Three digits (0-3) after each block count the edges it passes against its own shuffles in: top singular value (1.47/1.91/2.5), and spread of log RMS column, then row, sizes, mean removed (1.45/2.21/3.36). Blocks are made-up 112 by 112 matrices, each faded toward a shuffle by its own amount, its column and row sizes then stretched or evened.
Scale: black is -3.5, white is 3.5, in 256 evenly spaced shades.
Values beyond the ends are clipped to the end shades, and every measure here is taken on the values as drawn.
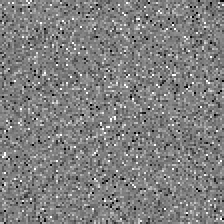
0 0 0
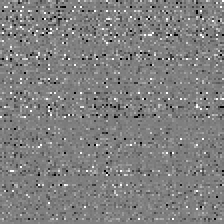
0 1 3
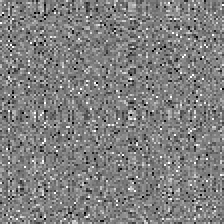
3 1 0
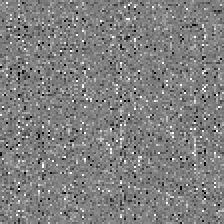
0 2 1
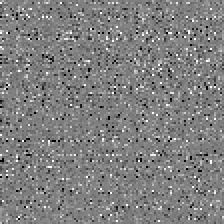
1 1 2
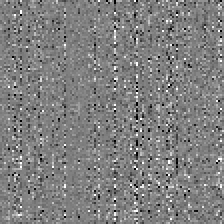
0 3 1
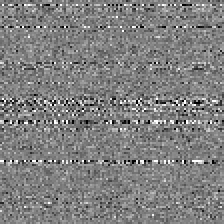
3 0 3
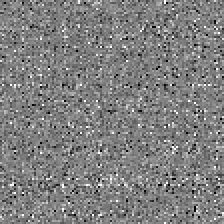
0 2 2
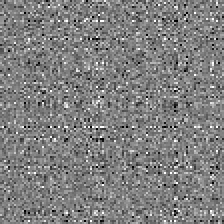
3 2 2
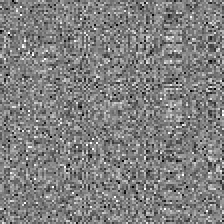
3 1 0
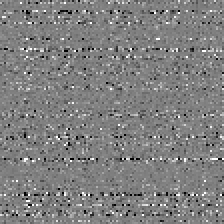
1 1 3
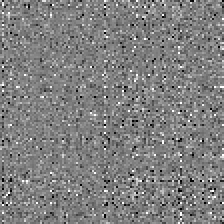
1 2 2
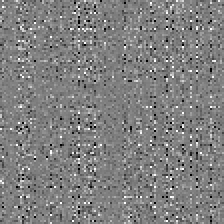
1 3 2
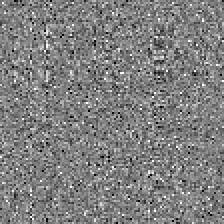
2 1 0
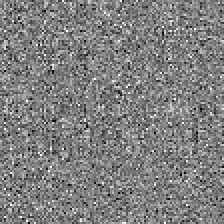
2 1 0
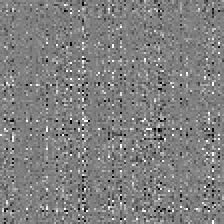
0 3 2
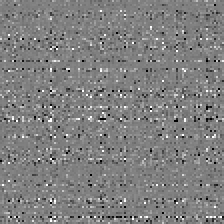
2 2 3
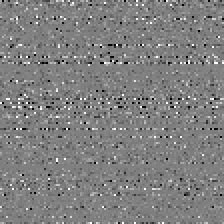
1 0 3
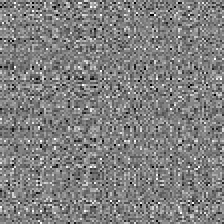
3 2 2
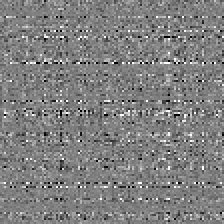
3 2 3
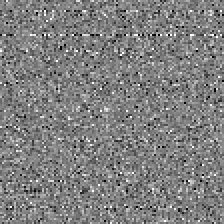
2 0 2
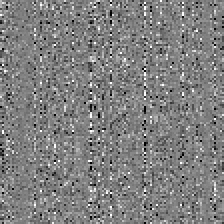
2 3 0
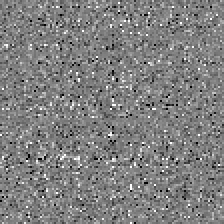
2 1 2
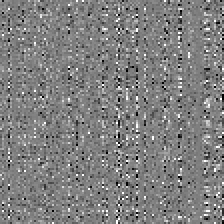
3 3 1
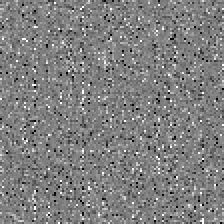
0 2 0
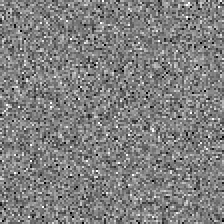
1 0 0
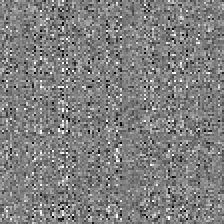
2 3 2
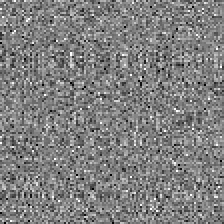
3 1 1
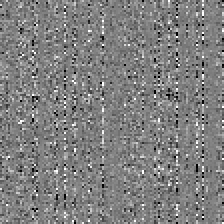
0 3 1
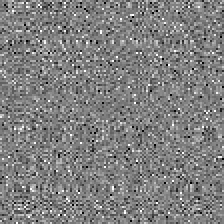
3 0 1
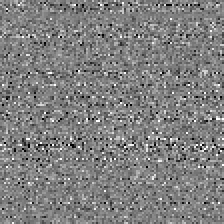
0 0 3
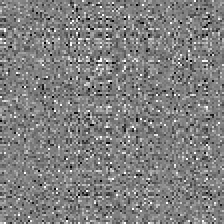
3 2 1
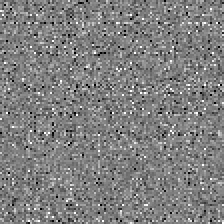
1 1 2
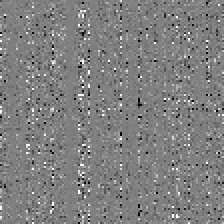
0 3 1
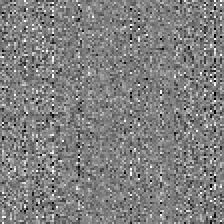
2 3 0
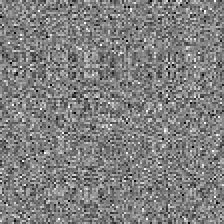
3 1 0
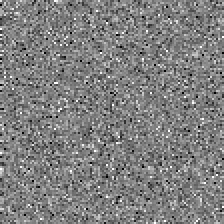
1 0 0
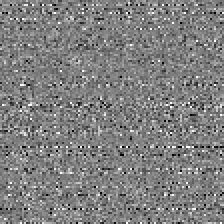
1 1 3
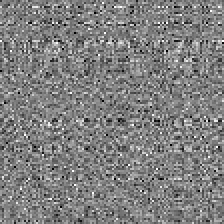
3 0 2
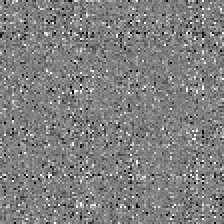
1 2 2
